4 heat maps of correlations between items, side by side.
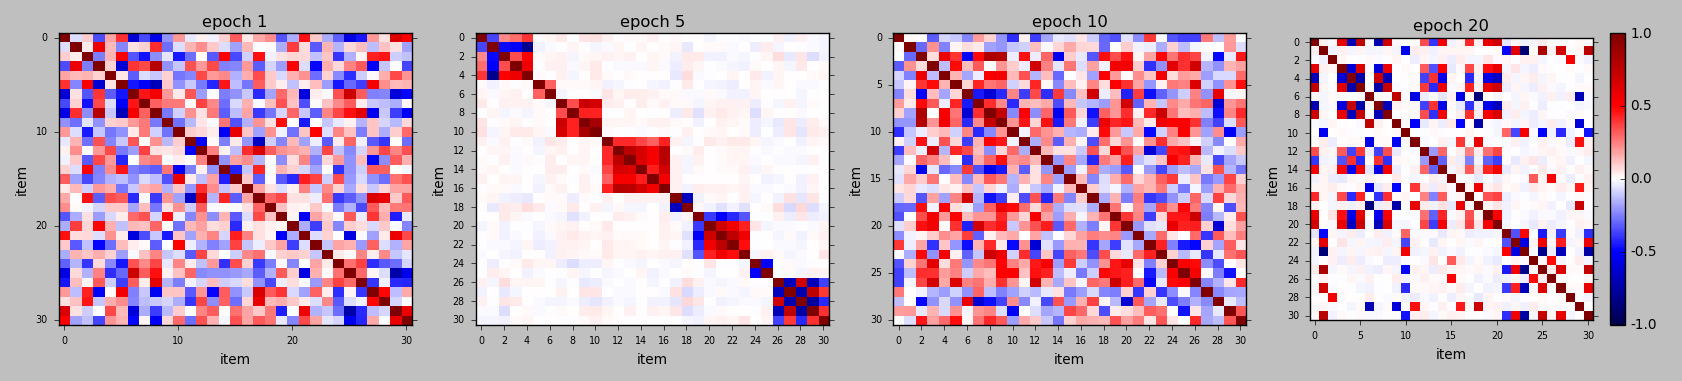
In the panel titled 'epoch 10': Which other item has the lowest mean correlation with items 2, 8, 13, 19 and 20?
28
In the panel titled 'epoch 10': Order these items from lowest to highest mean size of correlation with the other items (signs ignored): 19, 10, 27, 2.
27, 10, 19, 2
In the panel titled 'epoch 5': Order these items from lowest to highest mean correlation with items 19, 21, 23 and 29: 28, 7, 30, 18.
28, 18, 7, 30
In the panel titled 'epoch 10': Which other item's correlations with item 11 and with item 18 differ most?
10
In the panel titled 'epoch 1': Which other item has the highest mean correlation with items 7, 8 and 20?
3
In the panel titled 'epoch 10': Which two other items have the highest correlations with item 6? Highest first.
17, 28
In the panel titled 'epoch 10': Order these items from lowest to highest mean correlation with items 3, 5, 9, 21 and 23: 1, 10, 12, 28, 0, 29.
0, 28, 1, 10, 29, 12
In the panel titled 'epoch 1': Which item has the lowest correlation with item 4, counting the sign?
25
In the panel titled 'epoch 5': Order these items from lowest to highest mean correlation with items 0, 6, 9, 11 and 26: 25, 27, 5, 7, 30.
27, 30, 25, 5, 7
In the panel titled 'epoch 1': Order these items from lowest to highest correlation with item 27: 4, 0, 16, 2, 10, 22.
16, 4, 10, 0, 22, 2
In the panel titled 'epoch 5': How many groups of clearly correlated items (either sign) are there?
8
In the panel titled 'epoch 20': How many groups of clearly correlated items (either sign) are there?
5
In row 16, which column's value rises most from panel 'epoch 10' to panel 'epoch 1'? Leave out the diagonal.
12
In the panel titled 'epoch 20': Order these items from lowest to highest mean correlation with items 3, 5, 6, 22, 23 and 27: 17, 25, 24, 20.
24, 25, 17, 20
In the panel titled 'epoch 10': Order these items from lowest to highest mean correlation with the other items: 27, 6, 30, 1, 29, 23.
27, 6, 1, 29, 23, 30
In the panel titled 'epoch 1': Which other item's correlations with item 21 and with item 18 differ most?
19
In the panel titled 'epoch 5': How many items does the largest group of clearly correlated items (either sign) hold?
6
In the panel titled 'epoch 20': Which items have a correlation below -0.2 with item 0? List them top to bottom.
4, 7, 13
